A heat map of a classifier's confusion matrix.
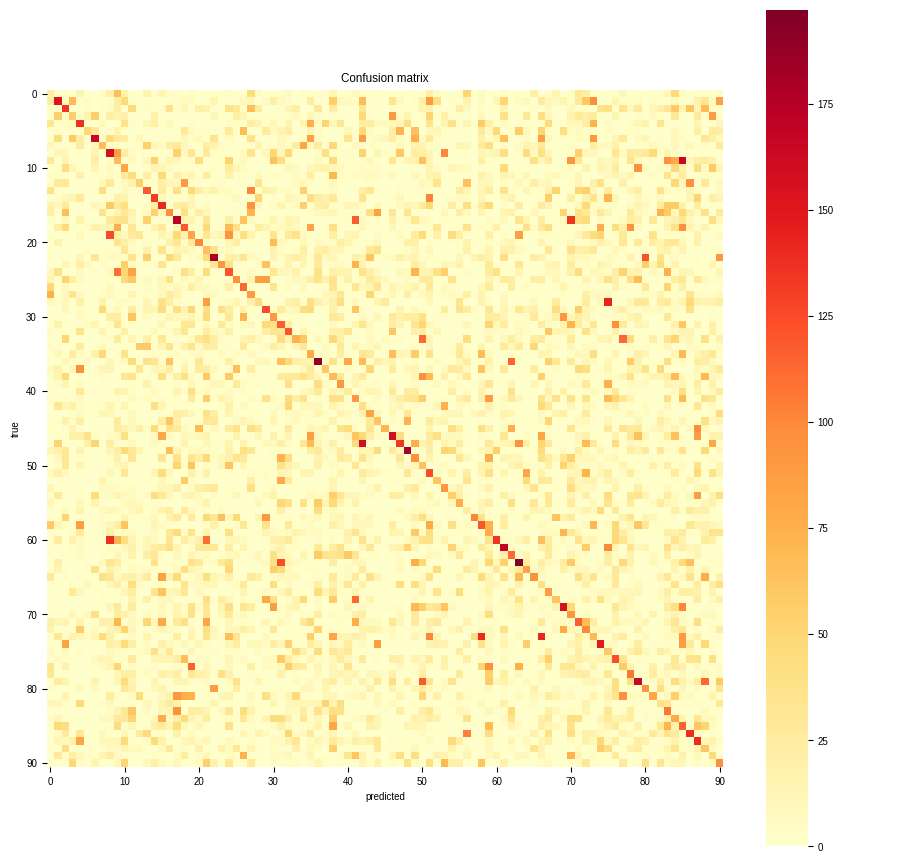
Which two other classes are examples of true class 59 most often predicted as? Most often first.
69, 49
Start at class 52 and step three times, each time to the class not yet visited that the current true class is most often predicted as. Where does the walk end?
18
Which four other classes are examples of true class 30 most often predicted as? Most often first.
69, 26, 11, 21
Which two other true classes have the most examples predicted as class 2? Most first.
74, 16
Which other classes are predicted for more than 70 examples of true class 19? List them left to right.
8, 24, 63
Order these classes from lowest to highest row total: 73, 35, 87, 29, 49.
35, 87, 49, 29, 73
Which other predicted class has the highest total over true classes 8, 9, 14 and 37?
85
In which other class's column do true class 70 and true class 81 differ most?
77
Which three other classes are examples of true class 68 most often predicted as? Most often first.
41, 29, 38
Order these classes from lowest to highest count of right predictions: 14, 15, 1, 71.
71, 14, 15, 1
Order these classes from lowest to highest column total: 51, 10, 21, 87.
87, 10, 51, 21
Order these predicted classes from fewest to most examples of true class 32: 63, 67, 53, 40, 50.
53, 63, 50, 40, 67
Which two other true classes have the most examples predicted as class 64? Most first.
51, 74
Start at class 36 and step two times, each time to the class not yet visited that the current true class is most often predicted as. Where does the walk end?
40
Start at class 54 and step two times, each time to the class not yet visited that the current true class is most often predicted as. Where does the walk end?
4
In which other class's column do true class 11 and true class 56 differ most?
38
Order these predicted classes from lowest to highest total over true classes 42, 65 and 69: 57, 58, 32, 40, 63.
57, 40, 58, 32, 63
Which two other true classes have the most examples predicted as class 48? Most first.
44, 61
